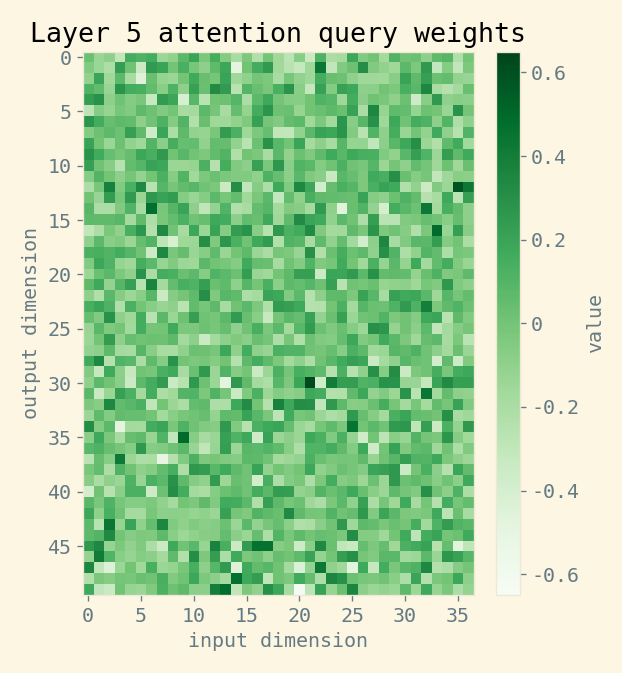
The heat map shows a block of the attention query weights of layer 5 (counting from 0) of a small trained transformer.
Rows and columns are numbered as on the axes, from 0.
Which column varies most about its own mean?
21
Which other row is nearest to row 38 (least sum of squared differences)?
25
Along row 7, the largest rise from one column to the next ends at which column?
7
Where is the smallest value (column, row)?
20, 49
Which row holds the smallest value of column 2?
47
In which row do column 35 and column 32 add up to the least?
13
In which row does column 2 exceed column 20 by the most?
43
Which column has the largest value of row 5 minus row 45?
35
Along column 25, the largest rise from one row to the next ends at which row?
46
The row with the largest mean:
9
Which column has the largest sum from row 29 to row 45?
29
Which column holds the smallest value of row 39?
16
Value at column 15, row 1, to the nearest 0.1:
0
